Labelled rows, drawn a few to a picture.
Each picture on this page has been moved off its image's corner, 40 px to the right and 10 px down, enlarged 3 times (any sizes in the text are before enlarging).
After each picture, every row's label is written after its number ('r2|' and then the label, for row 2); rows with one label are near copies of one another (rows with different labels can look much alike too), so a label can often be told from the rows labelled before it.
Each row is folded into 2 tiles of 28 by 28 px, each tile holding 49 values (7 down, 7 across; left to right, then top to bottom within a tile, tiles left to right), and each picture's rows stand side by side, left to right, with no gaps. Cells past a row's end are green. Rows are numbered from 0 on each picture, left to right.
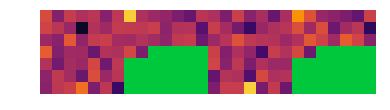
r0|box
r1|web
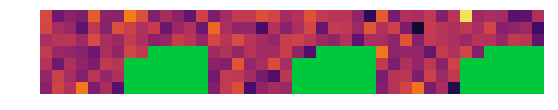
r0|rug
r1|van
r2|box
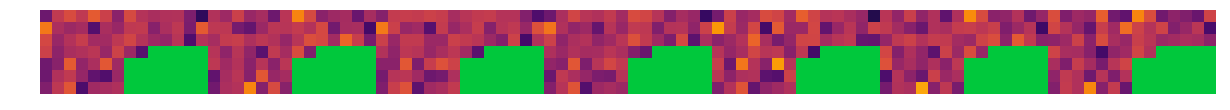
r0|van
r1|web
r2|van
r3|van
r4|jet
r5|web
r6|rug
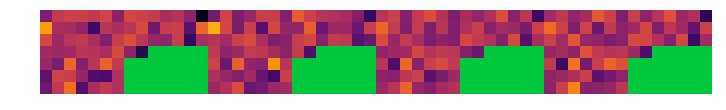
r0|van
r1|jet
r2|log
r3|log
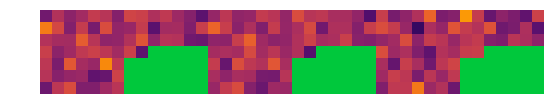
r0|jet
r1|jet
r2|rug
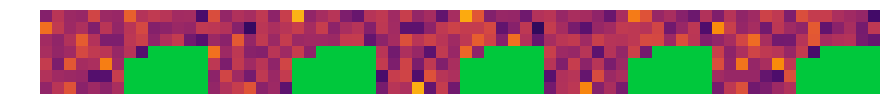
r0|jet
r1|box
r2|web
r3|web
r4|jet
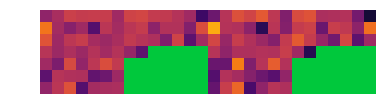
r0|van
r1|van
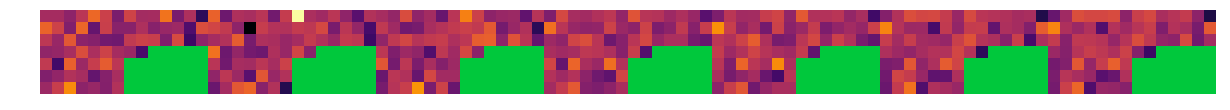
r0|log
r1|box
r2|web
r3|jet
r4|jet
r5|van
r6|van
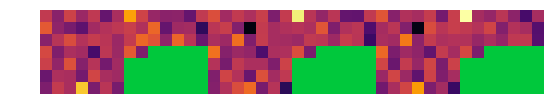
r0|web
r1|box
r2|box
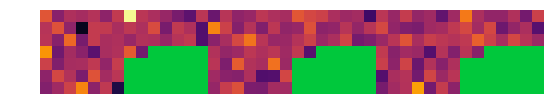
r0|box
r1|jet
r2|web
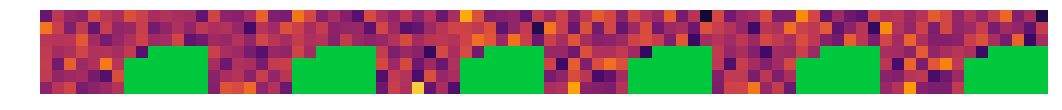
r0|jet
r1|rug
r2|web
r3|log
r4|rug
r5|log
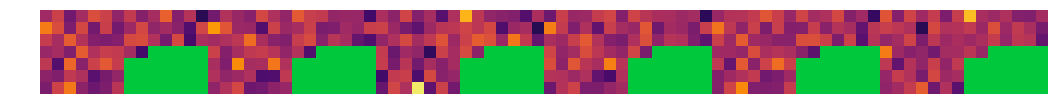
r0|log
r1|jet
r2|web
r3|jet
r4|log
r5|box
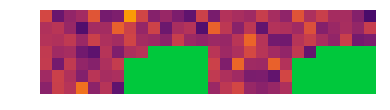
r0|rug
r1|jet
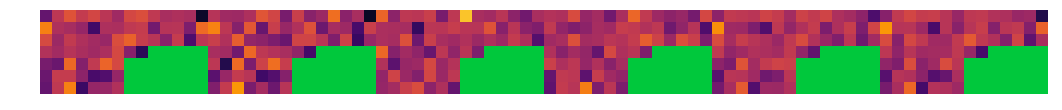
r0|van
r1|log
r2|box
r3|web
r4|van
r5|van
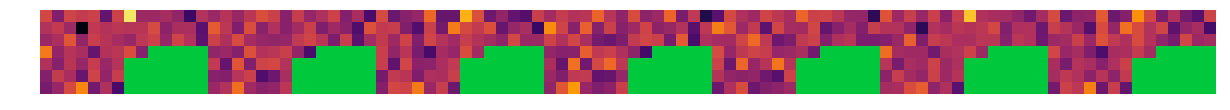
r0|box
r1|log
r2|rug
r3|log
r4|jet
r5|box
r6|rug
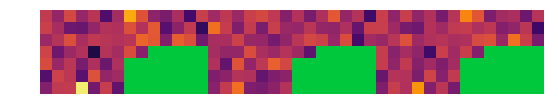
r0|web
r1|log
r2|web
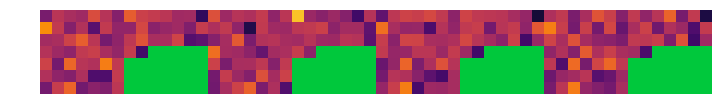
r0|jet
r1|box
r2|van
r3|log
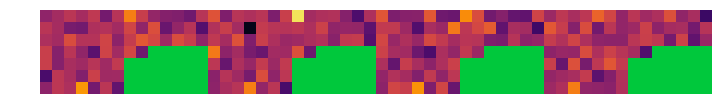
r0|web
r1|box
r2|rug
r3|log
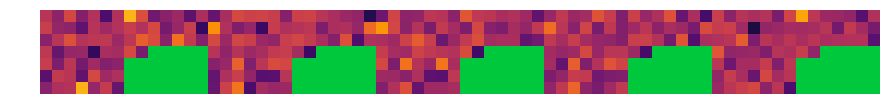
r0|web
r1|van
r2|jet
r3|log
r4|box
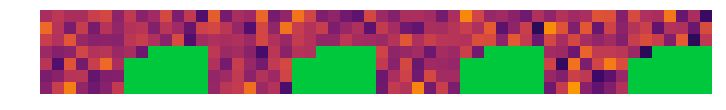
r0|log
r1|rug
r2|web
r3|log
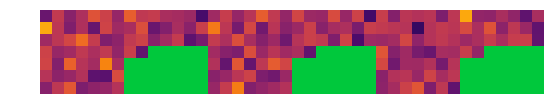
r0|jet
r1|log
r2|box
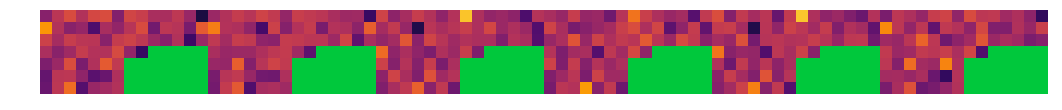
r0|van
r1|van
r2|box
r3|web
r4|box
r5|jet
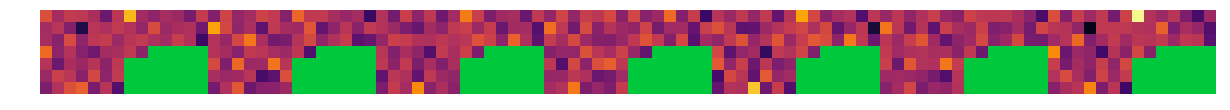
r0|box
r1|jet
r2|web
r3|log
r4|web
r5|jet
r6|box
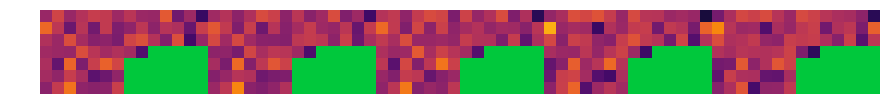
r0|log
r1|log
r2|log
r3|van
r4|van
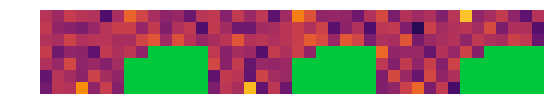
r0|web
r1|web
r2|box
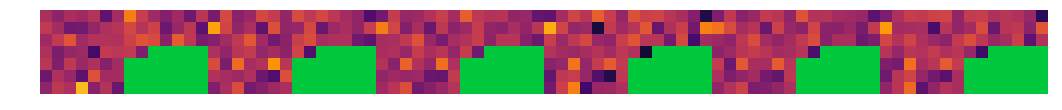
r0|web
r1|jet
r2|jet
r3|van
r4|jet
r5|van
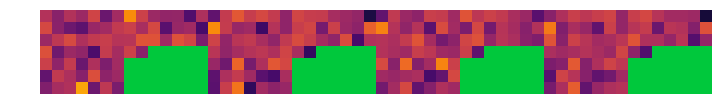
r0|web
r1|van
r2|jet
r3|van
